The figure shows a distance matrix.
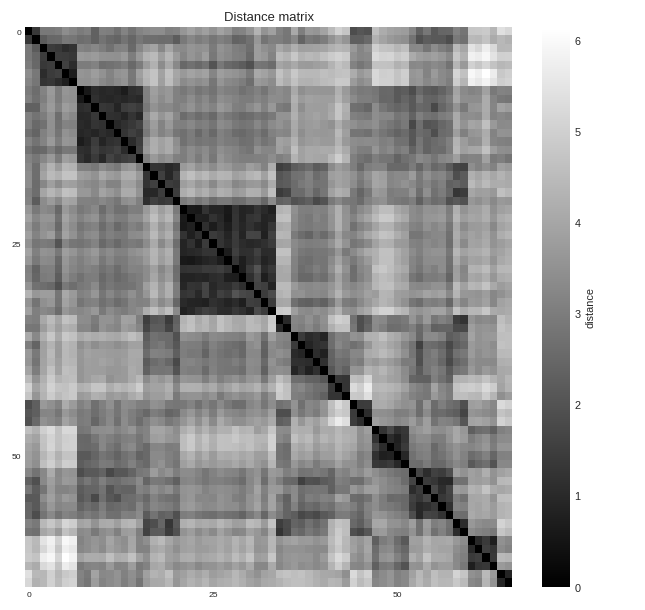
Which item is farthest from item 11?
62
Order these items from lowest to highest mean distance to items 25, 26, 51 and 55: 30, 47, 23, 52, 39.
23, 30, 52, 39, 47
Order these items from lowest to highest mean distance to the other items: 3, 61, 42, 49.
49, 61, 3, 42
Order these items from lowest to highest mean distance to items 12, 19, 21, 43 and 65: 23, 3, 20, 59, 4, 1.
20, 23, 1, 59, 4, 3
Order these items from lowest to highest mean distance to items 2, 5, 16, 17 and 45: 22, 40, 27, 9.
9, 40, 27, 22
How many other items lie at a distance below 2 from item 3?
4
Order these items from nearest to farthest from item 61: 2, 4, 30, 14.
14, 30, 4, 2
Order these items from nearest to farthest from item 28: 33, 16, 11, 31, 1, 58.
33, 31, 1, 11, 16, 58
